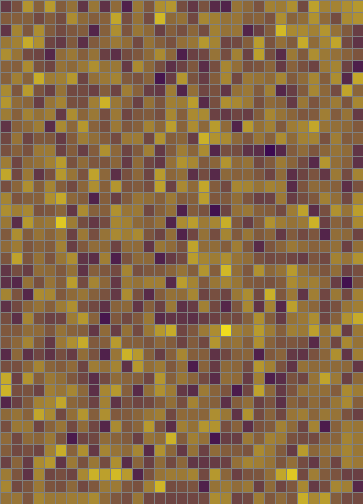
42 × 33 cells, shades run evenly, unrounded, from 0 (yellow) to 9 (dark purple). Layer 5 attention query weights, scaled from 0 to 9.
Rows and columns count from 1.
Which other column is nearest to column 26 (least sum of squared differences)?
17
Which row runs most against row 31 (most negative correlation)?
21
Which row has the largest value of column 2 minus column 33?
27
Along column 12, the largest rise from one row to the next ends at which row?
31
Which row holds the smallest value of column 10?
9
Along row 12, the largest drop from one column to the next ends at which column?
19
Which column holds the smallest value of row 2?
15
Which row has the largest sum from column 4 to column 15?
8
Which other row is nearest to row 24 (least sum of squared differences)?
23
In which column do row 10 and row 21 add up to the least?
18
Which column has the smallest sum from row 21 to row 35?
7
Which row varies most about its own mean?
40
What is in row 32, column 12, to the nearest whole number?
5
